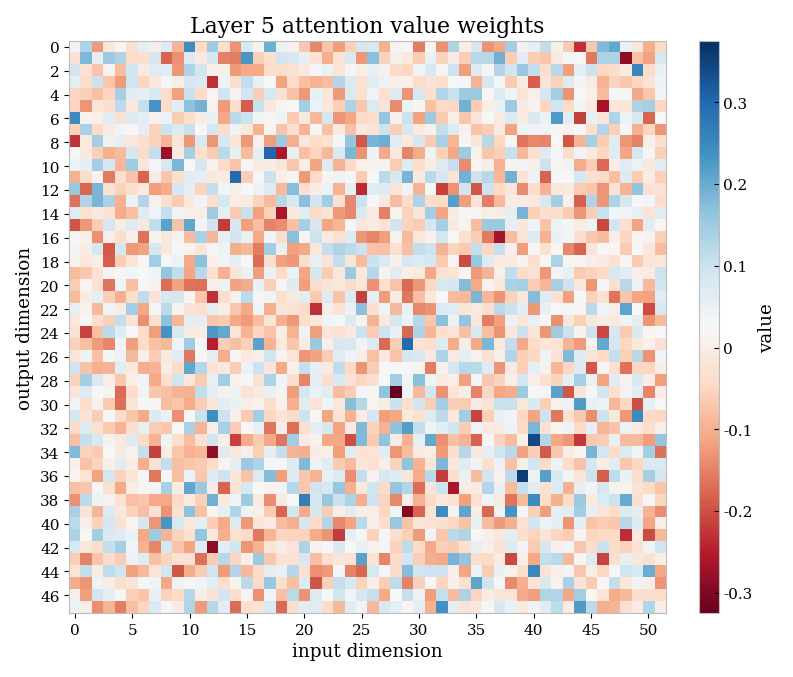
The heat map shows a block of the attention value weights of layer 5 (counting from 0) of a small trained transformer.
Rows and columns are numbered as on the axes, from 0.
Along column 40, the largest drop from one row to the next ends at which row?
34
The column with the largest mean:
42
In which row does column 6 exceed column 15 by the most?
5
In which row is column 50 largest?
44
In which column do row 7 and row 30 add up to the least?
49
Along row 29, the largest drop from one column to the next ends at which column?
28
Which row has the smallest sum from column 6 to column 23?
41
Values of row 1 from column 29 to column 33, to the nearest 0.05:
0 -0.05 0.05 -0.05 0
